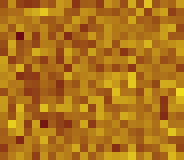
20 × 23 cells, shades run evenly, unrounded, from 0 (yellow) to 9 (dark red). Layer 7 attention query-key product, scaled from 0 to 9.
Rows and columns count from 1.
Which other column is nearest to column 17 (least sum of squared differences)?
14
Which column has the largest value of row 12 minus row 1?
8
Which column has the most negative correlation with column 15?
7
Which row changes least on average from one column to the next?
3
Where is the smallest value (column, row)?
23, 12
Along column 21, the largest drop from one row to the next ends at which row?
16
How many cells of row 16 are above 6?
5
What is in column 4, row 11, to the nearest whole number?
6
